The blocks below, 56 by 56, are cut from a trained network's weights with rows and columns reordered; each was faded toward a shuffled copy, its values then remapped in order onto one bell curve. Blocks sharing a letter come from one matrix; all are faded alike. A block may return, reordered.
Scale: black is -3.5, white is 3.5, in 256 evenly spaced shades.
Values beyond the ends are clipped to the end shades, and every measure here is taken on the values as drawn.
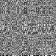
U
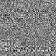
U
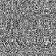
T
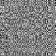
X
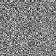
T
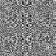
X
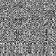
U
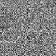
T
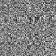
T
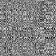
U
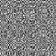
X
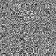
T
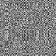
X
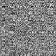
U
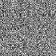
T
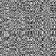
X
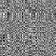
X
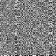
U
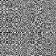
U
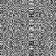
X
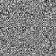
T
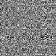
U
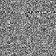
T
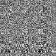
U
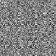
T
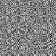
X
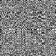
U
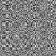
X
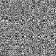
U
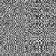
X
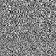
T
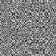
X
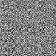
T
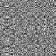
X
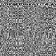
U
